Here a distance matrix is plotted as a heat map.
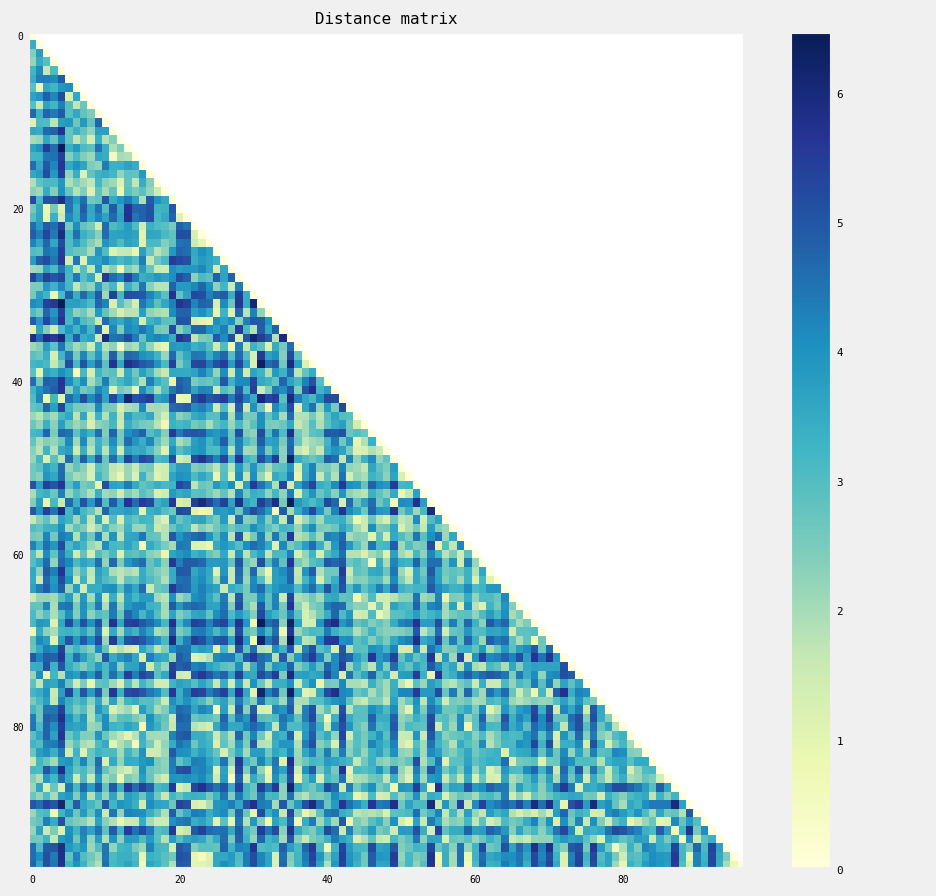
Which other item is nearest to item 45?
18
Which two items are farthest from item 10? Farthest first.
35, 28
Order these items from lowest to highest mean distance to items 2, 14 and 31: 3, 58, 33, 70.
58, 3, 33, 70
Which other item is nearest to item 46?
61
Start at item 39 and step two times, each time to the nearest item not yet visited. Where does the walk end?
1
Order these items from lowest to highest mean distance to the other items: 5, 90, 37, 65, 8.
8, 65, 90, 37, 5
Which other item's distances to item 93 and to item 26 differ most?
88
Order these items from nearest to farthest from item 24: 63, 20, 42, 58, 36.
36, 63, 58, 20, 42
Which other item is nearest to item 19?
40
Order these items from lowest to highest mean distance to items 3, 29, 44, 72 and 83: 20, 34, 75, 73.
75, 34, 73, 20
